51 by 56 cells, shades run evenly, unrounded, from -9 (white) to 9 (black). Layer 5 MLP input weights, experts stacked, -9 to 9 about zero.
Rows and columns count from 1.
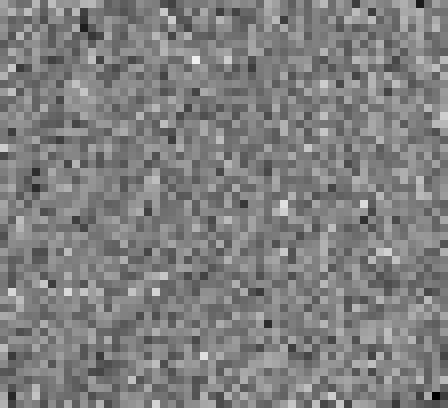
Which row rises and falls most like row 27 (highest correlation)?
26
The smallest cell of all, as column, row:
25, 8
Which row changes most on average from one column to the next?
51
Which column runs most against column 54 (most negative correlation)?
40
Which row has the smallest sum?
19
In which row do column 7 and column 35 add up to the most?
36
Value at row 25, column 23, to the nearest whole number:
3
